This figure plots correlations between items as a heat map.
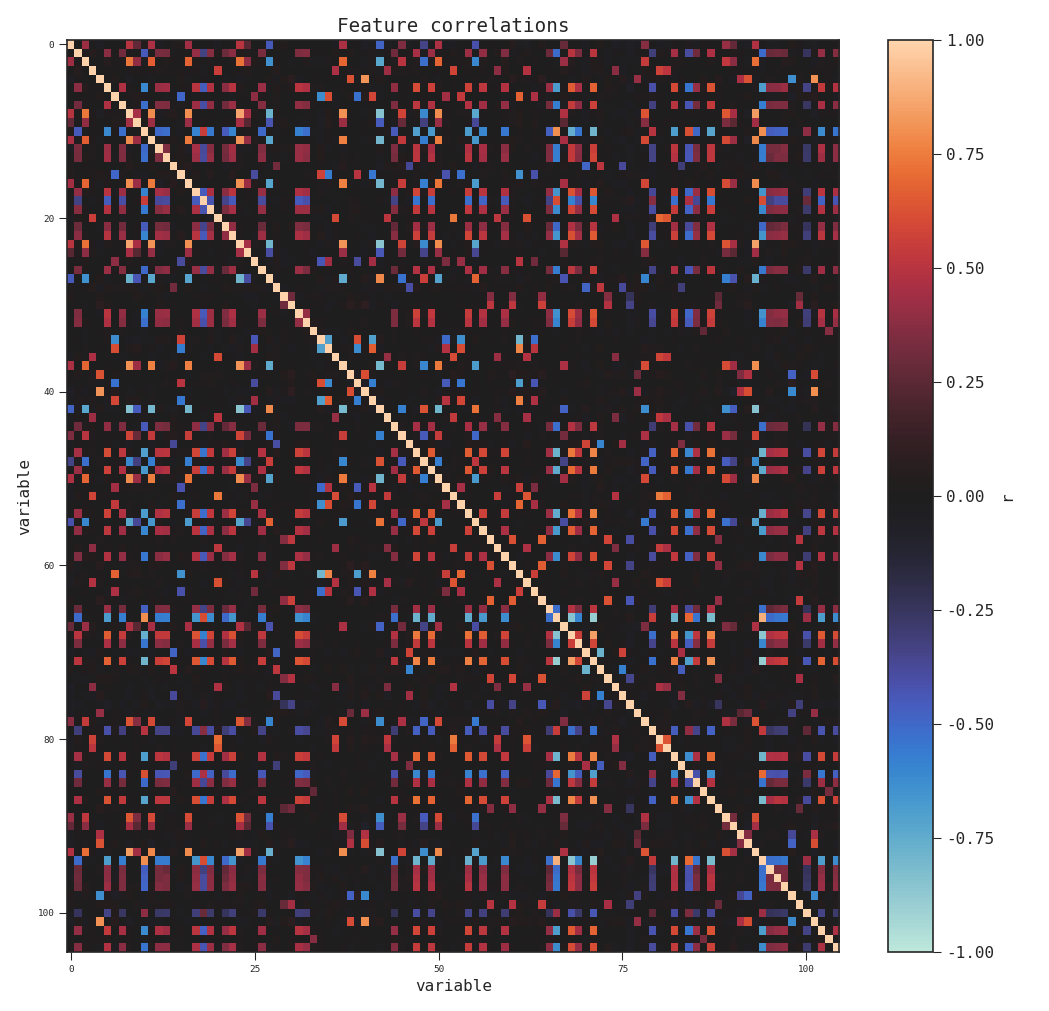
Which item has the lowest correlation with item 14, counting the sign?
70
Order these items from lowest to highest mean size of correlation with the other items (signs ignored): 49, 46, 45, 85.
46, 45, 85, 49
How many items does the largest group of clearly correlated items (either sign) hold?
37
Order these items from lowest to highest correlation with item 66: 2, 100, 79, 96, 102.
102, 96, 2, 100, 79
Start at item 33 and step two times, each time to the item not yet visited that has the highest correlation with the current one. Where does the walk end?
86
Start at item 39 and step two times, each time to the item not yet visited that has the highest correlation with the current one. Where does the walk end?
15
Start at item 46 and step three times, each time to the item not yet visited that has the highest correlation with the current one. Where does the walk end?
83
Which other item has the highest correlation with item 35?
61
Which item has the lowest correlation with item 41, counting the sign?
34
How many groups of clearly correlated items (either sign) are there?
8
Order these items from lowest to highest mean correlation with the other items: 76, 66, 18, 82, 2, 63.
66, 18, 76, 63, 2, 82
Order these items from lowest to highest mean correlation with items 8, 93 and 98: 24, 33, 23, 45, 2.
33, 24, 45, 2, 23
